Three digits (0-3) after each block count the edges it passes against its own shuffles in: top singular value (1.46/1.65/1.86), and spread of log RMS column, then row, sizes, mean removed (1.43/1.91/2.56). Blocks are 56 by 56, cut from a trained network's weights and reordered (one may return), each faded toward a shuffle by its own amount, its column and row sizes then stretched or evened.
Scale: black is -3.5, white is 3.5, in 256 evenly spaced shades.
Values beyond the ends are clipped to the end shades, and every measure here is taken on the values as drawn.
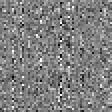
1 3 0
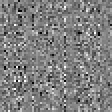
1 3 1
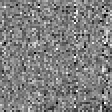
0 2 1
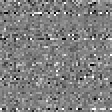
0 1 3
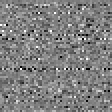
0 0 3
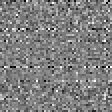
2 1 3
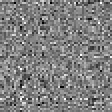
3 1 2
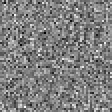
1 0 1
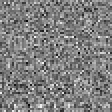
3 0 2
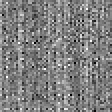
3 1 2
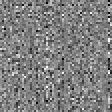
2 3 0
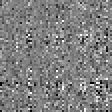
0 3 2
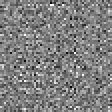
2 2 1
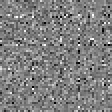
1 2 2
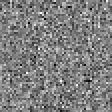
0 1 0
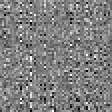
1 3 0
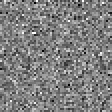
1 1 1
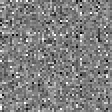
0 3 1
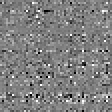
0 2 3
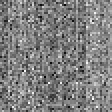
2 0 1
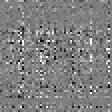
0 3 3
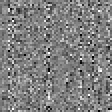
2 3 0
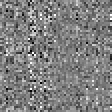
3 3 1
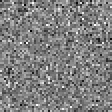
0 0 1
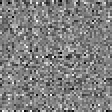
2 1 2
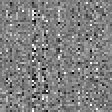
0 3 1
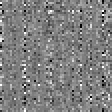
1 3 1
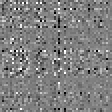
1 3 3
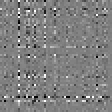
3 3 3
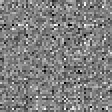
1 2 2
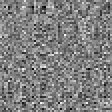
3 2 1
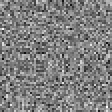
3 1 0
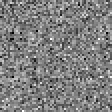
1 0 1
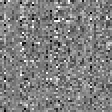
1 3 1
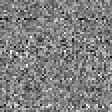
0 0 2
